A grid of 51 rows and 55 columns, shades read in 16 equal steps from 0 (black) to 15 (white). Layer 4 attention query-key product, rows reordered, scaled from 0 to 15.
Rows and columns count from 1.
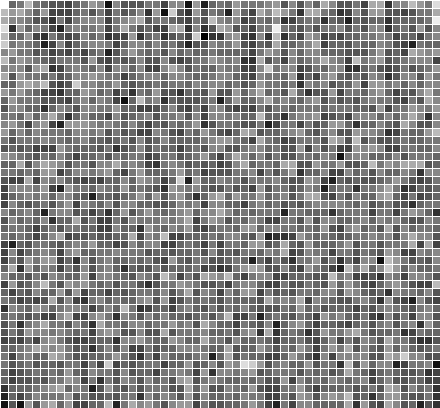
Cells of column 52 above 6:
24
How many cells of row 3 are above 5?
37
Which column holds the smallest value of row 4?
8
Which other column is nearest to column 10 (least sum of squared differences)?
5
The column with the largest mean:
33
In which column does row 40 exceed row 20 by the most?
43
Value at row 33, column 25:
7
